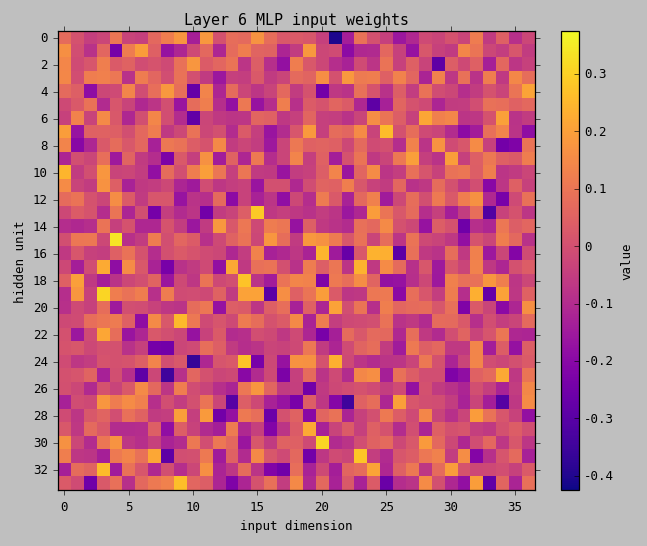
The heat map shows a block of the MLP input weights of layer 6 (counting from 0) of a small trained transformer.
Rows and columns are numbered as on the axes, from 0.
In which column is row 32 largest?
3
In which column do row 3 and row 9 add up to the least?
12
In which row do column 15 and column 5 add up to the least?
11
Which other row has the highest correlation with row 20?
17
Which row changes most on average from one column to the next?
19
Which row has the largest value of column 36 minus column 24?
5
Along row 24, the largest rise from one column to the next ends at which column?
18
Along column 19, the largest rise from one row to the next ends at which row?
29
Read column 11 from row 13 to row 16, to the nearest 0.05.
-0.25 -0.05 -0.1 0
